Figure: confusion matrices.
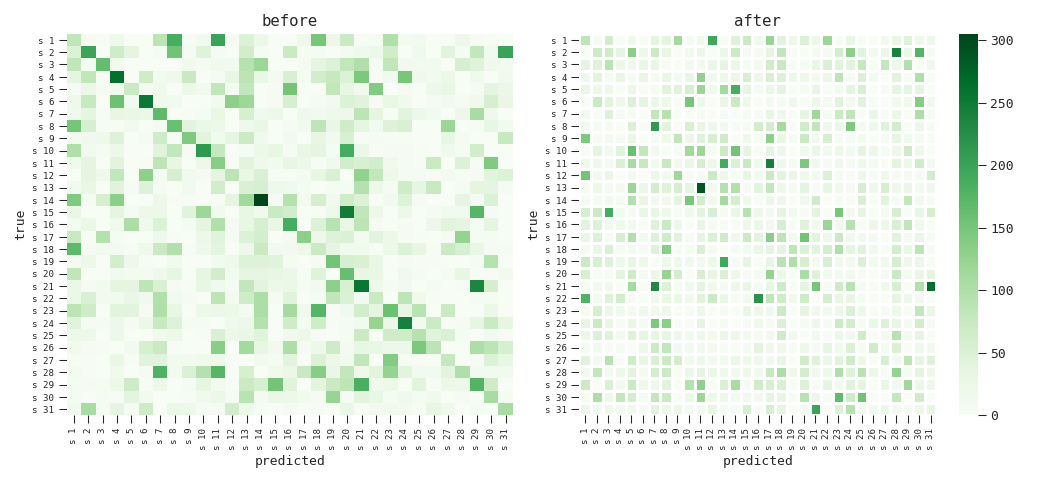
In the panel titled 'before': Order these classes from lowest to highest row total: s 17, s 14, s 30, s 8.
s 30, s 17, s 8, s 14
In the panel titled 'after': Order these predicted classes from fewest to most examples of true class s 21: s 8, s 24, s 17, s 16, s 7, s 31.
s 16, s 17, s 8, s 24, s 7, s 31
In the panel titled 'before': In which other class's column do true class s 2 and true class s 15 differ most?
s 20
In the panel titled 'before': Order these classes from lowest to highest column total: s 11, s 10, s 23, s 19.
s 10, s 23, s 19, s 11
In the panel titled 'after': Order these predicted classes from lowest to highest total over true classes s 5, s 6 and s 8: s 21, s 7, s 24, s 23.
s 23, s 21, s 24, s 7
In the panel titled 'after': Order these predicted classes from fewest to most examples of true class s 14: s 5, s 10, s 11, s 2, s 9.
s 2, s 9, s 11, s 5, s 10
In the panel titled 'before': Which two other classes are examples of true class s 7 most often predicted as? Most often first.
s 29, s 21
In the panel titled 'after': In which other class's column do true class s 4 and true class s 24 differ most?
s 7
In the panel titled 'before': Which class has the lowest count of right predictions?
s 13
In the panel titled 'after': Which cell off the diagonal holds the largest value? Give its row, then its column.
s 13, s 11
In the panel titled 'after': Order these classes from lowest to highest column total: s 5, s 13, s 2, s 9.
s 9, s 2, s 13, s 5
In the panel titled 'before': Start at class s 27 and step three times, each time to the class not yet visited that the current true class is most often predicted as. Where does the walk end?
s 1
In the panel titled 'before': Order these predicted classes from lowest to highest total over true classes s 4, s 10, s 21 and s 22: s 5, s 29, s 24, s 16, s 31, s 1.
s 31, s 5, s 16, s 1, s 24, s 29
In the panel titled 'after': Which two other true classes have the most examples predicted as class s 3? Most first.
s 15, s 27
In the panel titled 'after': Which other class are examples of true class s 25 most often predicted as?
s 28
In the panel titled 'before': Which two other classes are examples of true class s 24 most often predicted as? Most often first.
s 22, s 14
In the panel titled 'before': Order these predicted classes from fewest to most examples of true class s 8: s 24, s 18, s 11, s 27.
s 11, s 24, s 18, s 27
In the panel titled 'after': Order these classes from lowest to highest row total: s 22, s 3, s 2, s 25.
s 25, s 3, s 22, s 2
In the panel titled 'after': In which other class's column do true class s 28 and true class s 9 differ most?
s 1
